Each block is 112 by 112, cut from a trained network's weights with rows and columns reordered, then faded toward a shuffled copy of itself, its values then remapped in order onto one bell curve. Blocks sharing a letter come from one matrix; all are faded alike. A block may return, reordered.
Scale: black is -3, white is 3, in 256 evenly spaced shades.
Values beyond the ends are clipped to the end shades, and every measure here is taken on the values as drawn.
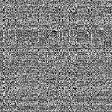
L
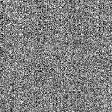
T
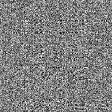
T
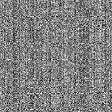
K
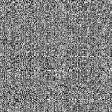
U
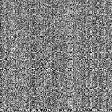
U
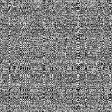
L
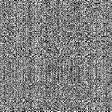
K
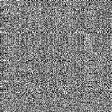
U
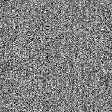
T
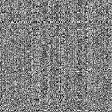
U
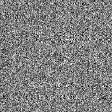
T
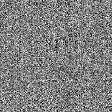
T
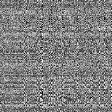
L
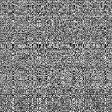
L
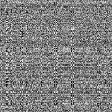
L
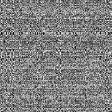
L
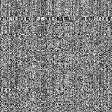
K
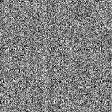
T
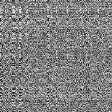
L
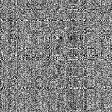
K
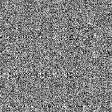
T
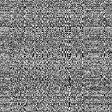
L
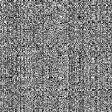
K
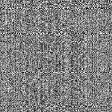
K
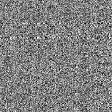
T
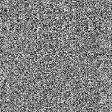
T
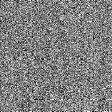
T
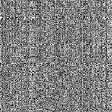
K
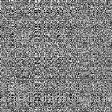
L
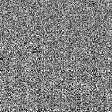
T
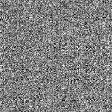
T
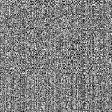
U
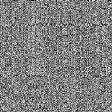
U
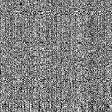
K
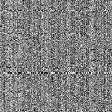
K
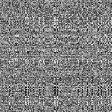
L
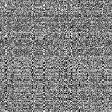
L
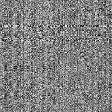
K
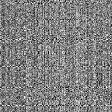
K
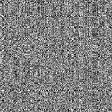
U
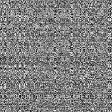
L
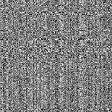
K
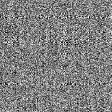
T
